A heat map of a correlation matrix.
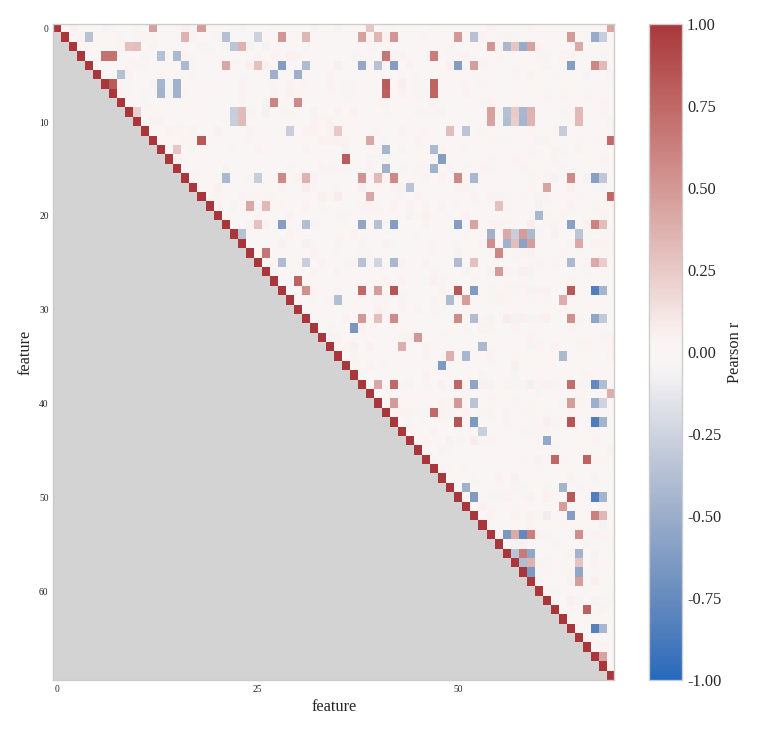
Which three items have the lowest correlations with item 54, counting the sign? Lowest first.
58, 56, 22
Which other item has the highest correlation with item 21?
67
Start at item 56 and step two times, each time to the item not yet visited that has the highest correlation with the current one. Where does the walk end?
22
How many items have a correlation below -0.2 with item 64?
6
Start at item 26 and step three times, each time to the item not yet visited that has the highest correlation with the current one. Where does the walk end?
19
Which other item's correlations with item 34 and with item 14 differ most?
36
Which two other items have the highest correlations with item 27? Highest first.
30, 8
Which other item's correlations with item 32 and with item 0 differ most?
37
